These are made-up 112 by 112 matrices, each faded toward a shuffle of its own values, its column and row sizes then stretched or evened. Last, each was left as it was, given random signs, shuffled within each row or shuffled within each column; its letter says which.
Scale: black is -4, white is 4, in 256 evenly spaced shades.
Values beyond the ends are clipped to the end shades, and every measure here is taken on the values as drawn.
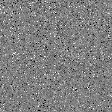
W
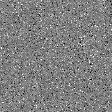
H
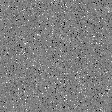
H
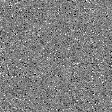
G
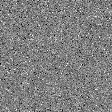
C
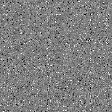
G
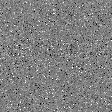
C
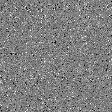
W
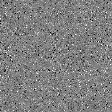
G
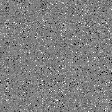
G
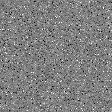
C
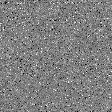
C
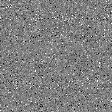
W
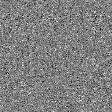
W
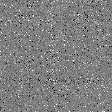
W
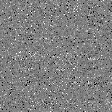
G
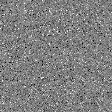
W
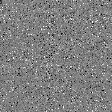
W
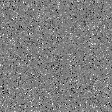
W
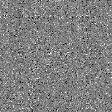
G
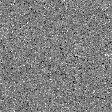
H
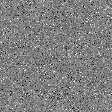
C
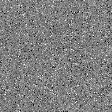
W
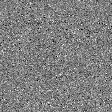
C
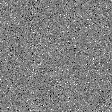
H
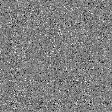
W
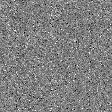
H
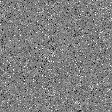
H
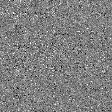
W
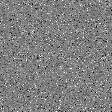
C
